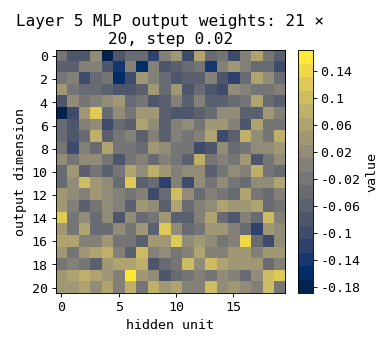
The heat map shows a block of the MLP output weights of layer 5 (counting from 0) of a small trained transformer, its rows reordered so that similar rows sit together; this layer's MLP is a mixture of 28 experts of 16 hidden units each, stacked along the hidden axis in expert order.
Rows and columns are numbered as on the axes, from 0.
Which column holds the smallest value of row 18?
8
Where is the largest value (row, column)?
19, 6
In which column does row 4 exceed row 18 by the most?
3
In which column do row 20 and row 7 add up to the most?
13
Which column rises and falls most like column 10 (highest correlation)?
16
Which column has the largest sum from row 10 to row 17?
0
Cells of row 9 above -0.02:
9
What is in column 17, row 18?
0.04
